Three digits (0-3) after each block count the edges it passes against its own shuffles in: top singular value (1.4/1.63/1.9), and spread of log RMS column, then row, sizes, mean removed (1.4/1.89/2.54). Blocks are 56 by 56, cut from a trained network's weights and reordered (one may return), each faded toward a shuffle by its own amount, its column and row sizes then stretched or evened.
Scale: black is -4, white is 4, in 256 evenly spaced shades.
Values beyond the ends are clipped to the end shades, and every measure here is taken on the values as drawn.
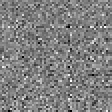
2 1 2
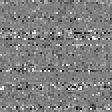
1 0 3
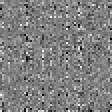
0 3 2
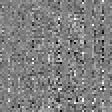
0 3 1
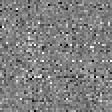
1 1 2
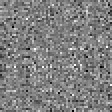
2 1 1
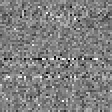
2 0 2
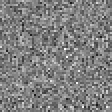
2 1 0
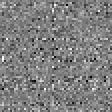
0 1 3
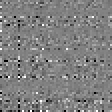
1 2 3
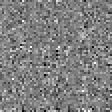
0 2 2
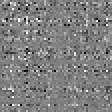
0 2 3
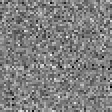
0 0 1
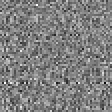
3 1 1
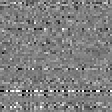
3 0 3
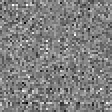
2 2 1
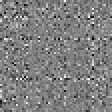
3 3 2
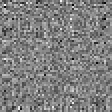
2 1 1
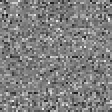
2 0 2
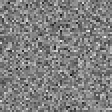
2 0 0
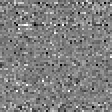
1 0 2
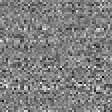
3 1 2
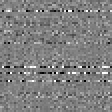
2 0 3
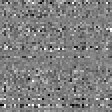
1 1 3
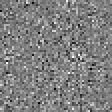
2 2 0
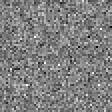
1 0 0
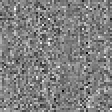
0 2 0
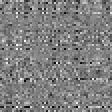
3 1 3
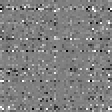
1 2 3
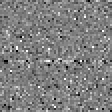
0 0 1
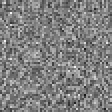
3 1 0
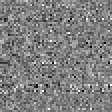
0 0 2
